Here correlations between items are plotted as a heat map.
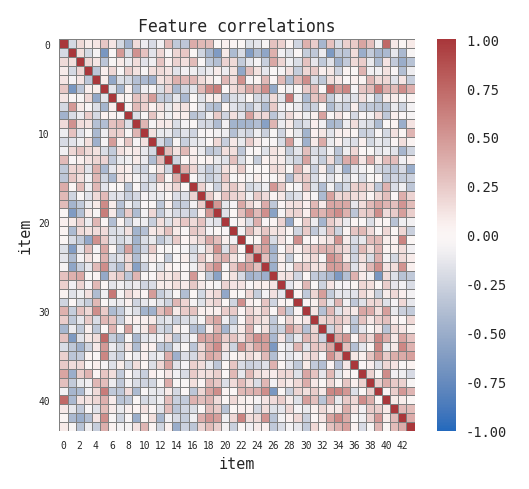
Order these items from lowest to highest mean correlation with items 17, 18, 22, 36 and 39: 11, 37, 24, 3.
3, 11, 37, 24
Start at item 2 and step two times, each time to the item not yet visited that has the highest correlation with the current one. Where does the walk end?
16
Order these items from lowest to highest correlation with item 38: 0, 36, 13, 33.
36, 33, 0, 13
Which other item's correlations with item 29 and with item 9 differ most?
22
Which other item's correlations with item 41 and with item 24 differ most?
20
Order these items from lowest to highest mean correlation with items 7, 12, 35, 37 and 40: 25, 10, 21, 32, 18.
32, 10, 25, 18, 21
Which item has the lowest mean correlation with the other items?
1
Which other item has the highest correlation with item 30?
4
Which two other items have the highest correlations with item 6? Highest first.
28, 11
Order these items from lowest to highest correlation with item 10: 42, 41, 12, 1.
12, 42, 41, 1
